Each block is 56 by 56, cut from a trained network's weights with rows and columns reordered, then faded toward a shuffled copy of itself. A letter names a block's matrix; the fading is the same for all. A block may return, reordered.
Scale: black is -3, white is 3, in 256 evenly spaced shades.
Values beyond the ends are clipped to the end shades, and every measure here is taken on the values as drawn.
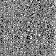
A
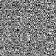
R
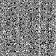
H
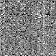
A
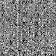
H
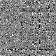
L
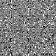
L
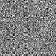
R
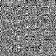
R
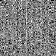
H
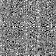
A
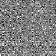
L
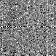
A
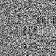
R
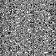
A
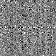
A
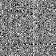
A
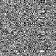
R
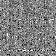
A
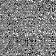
L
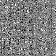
A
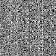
H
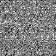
L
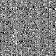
A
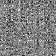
H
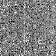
A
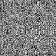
R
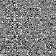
L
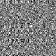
R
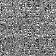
L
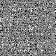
L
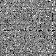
L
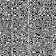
H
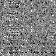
L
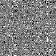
L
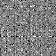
A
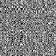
R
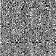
A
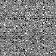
L
